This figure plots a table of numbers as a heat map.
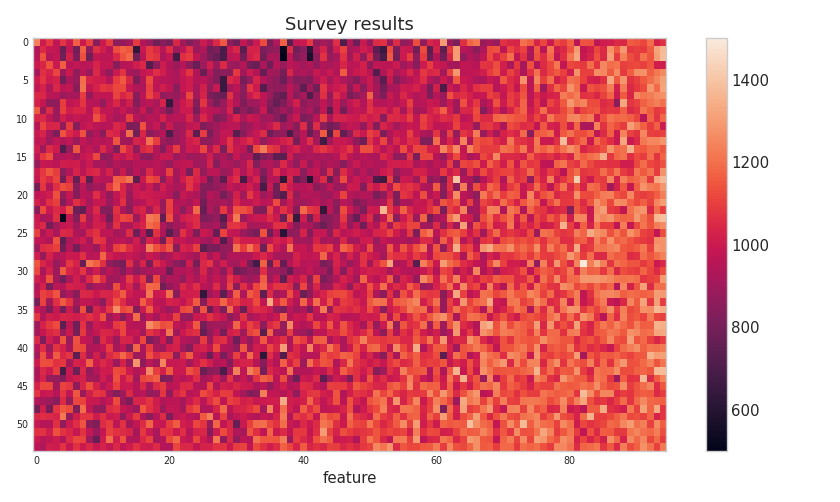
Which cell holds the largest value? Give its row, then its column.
29, 82
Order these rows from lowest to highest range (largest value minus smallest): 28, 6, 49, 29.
28, 49, 6, 29
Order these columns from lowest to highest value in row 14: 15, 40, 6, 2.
15, 40, 2, 6
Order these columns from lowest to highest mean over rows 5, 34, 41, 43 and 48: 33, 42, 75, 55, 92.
42, 33, 55, 92, 75
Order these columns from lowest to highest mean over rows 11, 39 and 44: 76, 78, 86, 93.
78, 93, 86, 76
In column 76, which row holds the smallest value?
6
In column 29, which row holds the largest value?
35
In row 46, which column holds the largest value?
82
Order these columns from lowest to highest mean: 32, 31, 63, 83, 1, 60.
31, 32, 1, 60, 63, 83
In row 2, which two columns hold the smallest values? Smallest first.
37, 41
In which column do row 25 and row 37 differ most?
17
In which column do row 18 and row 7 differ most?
63
